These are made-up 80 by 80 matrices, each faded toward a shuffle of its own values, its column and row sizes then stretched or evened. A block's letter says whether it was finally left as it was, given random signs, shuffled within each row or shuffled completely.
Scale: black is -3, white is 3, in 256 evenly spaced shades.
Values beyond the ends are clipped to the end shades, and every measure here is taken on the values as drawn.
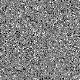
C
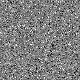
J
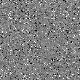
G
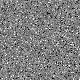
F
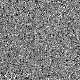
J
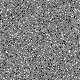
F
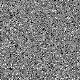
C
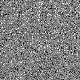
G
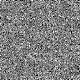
G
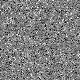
J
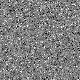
J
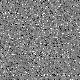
J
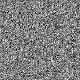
G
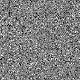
G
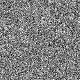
F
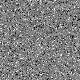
J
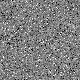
F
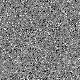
J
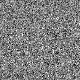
C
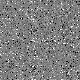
C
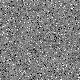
F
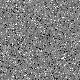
F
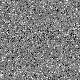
J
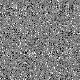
G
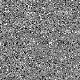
G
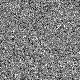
F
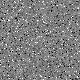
J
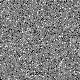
F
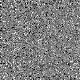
C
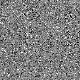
C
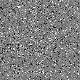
C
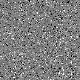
C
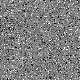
G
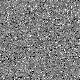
J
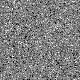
F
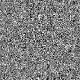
G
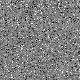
J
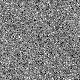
F
